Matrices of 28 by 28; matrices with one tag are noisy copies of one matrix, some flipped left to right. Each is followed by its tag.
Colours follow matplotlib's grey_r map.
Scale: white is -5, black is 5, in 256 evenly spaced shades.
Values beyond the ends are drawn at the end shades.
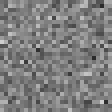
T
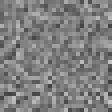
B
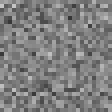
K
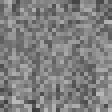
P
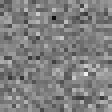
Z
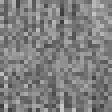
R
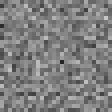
B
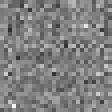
T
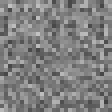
T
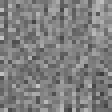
R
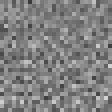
B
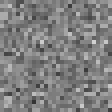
K
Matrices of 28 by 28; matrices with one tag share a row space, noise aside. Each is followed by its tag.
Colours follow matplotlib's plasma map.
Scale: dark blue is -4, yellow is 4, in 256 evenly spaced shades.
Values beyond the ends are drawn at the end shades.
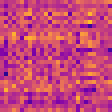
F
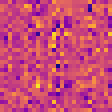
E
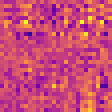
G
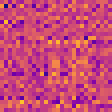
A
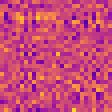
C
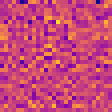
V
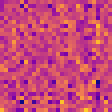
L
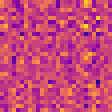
L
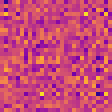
C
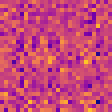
L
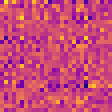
A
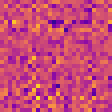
E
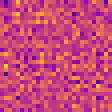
C
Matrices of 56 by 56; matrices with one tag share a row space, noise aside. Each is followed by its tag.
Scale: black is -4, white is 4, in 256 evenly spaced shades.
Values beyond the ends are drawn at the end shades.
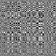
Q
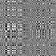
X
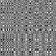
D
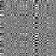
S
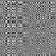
X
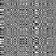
S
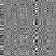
S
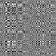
X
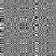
S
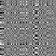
S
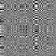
S
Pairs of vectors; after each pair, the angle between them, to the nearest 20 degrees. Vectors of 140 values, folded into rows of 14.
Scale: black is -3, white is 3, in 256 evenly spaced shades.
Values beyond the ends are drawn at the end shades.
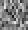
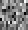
60 degrees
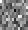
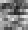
80 degrees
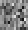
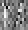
120 degrees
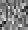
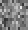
80 degrees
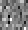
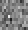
140 degrees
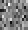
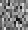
100 degrees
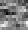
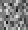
100 degrees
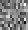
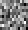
140 degrees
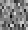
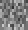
140 degrees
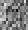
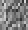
20 degrees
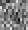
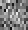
160 degrees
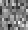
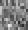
160 degrees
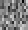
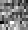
120 degrees
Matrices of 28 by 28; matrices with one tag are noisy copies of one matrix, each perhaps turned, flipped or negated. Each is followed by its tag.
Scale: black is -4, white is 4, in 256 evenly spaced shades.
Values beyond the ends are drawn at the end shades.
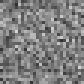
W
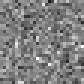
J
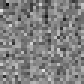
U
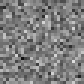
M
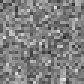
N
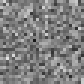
U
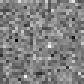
M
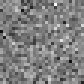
N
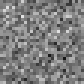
W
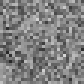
N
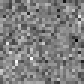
M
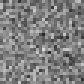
U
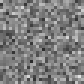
U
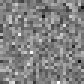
M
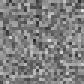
U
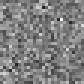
M
